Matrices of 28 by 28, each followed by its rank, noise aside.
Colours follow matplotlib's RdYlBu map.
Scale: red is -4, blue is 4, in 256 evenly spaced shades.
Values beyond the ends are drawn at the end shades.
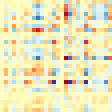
two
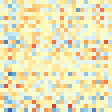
four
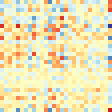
three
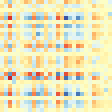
one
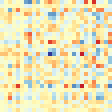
three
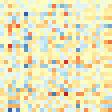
four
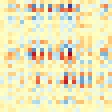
two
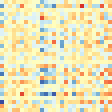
three
